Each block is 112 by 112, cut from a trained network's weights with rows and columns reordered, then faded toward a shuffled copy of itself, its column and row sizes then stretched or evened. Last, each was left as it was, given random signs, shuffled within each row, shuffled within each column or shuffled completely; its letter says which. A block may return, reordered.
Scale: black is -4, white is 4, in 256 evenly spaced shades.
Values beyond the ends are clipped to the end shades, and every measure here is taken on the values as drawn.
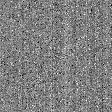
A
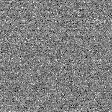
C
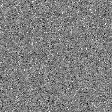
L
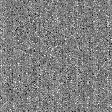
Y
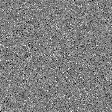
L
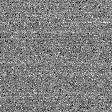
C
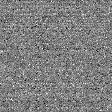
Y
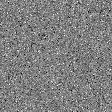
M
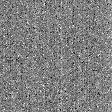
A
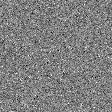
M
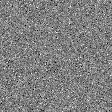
M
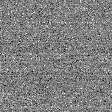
C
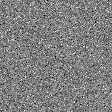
C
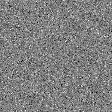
C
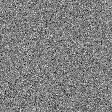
M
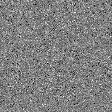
L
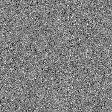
A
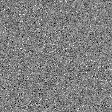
L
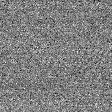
C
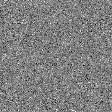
L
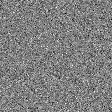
M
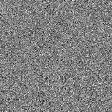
Y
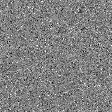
L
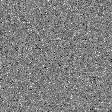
M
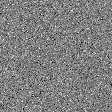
M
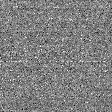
C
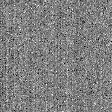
Y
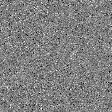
L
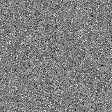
A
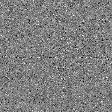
L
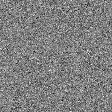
C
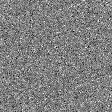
M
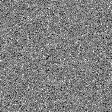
A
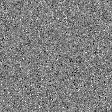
A
